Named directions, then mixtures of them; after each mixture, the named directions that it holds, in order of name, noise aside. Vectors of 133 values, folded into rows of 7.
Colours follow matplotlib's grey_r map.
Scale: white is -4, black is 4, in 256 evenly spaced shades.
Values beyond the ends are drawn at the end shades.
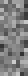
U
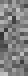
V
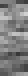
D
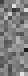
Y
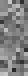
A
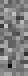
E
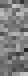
A, D, Y.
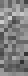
D, E, V.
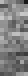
D.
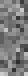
A.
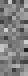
A, U, V.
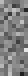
Y.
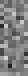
E.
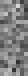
A, U.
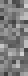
U.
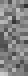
V.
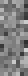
U.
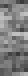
D.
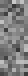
A.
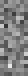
E.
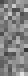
Y.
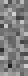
E, U.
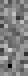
E.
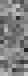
A, E.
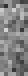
A, D, Y.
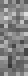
D, E.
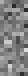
Y.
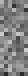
E, V, Y.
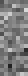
D, E, Y.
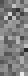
V, Y.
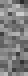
A, D, V.
